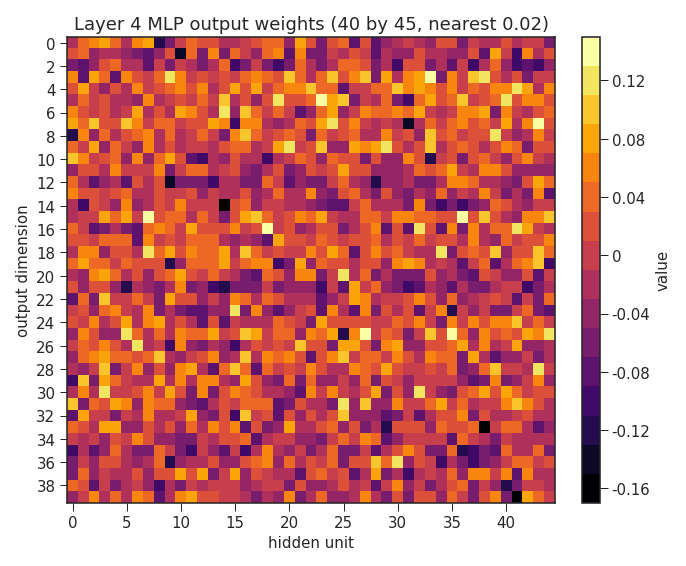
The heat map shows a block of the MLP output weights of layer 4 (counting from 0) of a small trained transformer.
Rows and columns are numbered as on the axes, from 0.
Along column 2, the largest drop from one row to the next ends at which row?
8
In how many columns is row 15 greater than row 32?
33
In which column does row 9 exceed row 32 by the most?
29
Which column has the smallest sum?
31
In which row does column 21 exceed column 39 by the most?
19
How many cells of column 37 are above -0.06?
30
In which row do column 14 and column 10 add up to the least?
1
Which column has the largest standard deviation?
41
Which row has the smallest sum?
21
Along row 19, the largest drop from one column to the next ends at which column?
44
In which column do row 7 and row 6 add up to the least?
15
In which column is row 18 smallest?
26
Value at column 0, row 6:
0.06
